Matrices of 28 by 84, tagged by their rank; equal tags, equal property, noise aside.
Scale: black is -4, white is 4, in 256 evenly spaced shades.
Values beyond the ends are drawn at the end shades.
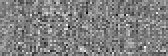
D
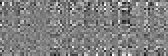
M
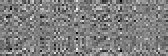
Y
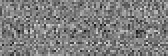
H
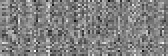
H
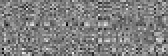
Y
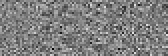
D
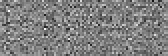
D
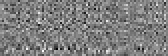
Y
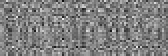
M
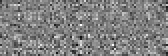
Y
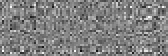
Y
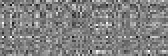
M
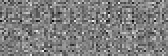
Y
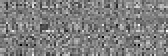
H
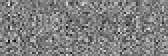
D
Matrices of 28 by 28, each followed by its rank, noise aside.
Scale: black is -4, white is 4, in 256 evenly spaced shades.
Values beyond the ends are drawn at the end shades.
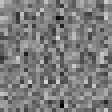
six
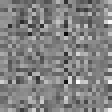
four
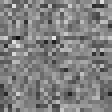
four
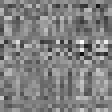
three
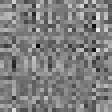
three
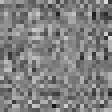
five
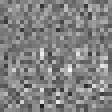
five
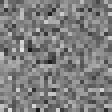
seven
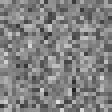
seven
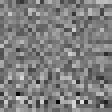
four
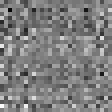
three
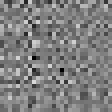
three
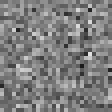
seven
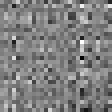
four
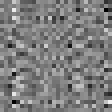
three
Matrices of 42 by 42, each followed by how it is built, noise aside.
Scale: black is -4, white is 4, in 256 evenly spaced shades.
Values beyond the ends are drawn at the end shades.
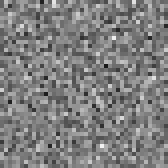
repeating columns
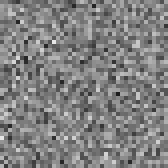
noise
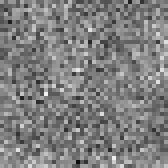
smooth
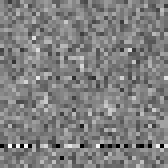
uneven rows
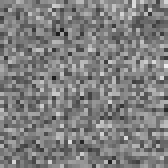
blocks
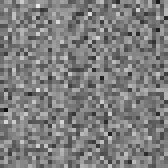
repeating rows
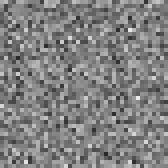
repeating columns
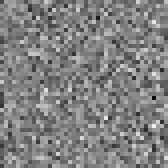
repeating rows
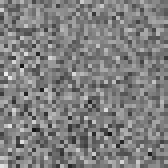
lower triangular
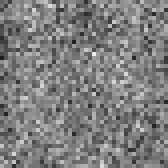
smooth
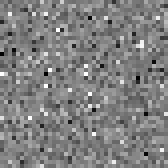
sparse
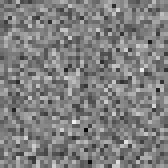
noise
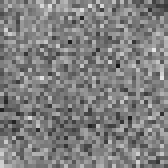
smooth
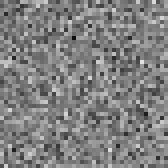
noise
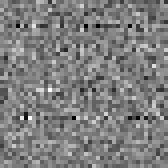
uneven rows
